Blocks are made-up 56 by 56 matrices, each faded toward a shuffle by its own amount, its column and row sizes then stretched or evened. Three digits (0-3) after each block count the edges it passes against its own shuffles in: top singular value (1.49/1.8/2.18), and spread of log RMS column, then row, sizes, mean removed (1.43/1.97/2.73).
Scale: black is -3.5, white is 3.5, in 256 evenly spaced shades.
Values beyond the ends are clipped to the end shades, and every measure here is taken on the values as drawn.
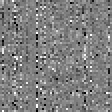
1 3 0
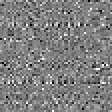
3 0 2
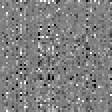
2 3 1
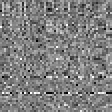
3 0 2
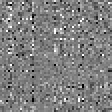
1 2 2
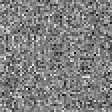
1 0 0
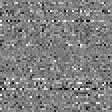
1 0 3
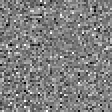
1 1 0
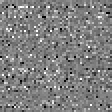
0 0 2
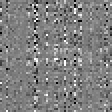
2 3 1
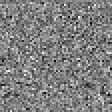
0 0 1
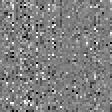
1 3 0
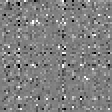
2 2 2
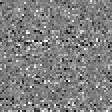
1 0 2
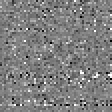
1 1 2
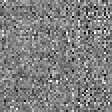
2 2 1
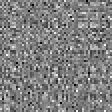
3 0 0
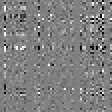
3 3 2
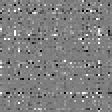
0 2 3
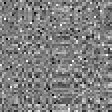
3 0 1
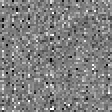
2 2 0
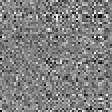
3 2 2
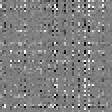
3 3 3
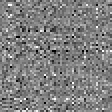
2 2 1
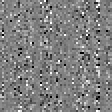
0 3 0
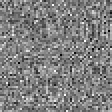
2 0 0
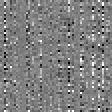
3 3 0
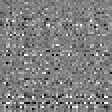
3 1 3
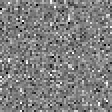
1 1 0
